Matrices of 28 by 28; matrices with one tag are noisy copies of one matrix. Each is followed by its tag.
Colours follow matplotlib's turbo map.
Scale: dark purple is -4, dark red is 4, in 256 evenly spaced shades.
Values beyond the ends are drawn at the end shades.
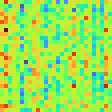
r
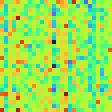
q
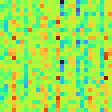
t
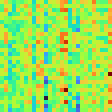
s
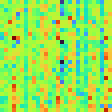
t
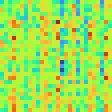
t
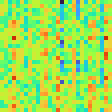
t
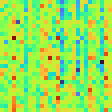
t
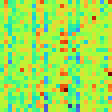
s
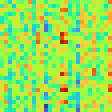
s
